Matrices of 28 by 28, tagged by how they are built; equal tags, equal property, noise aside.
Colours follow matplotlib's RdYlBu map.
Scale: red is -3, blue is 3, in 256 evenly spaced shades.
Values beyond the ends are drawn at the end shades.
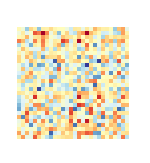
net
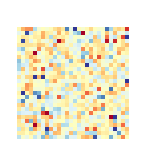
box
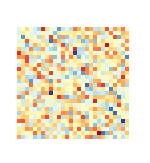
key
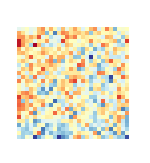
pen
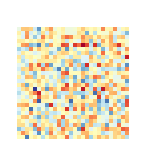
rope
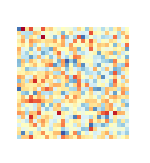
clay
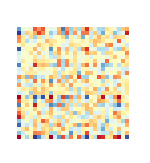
rope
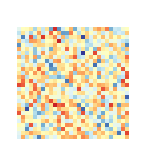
key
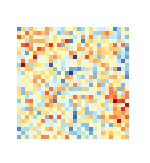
pen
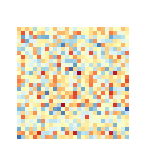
net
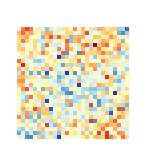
pen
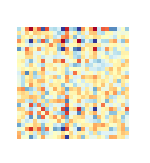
rope
